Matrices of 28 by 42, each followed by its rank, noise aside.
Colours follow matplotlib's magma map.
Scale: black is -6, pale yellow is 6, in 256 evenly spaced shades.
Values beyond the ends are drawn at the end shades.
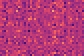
four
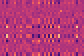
one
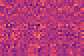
four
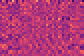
four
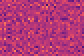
four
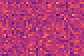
six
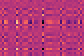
one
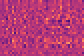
four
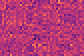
six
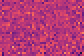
six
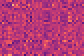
four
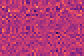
six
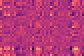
two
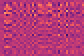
two
